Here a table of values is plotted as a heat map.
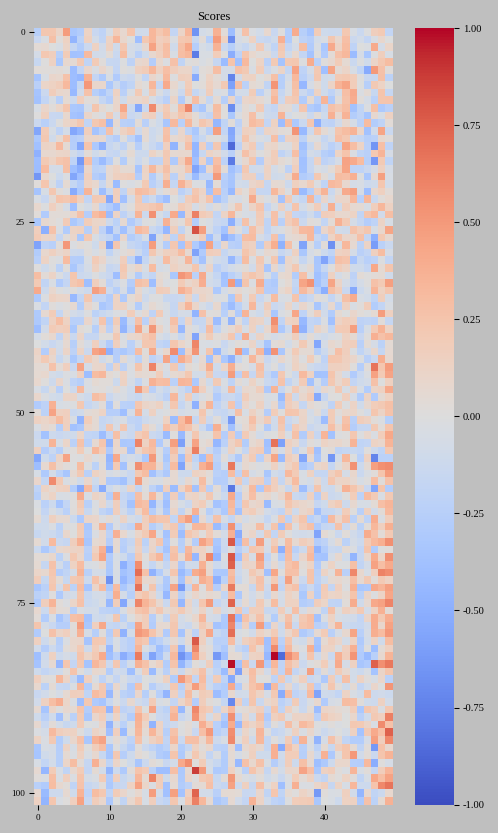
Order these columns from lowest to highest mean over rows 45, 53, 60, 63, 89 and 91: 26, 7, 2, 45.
26, 7, 45, 2
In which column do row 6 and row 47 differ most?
27
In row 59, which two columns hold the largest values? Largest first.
2, 14
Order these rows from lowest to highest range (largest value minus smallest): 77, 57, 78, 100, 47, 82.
47, 78, 77, 57, 100, 82
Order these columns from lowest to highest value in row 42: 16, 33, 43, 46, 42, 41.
46, 41, 43, 42, 16, 33
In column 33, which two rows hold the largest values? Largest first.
82, 54
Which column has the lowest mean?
10
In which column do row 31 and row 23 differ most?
39
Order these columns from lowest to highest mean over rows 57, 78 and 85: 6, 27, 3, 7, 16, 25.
25, 7, 16, 3, 6, 27
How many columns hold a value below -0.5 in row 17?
3
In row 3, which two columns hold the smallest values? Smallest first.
22, 27
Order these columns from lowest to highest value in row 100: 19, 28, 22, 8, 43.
28, 43, 8, 19, 22
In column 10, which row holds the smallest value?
72
